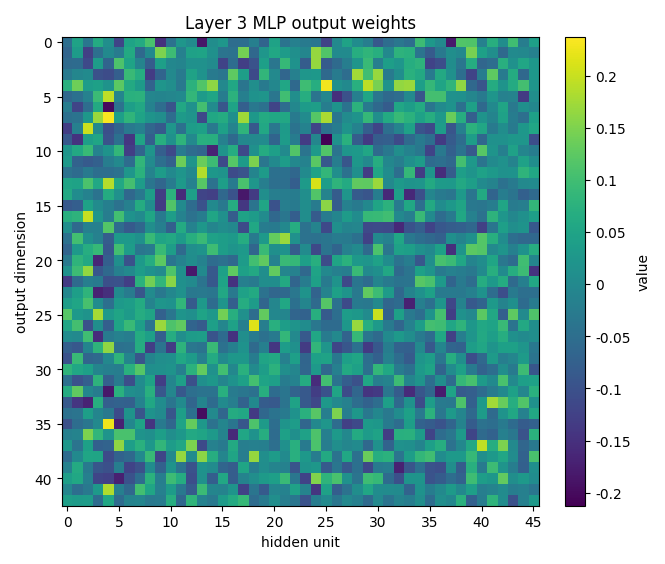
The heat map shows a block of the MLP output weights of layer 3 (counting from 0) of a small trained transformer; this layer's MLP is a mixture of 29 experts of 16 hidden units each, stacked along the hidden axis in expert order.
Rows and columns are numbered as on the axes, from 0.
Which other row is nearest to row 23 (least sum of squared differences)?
16
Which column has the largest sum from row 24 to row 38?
11
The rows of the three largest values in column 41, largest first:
33, 3, 39
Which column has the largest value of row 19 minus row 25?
9
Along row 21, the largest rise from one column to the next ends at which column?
13
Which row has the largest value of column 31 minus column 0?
15
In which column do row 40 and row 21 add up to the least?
12
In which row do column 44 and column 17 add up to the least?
14
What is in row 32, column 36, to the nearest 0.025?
-0.175
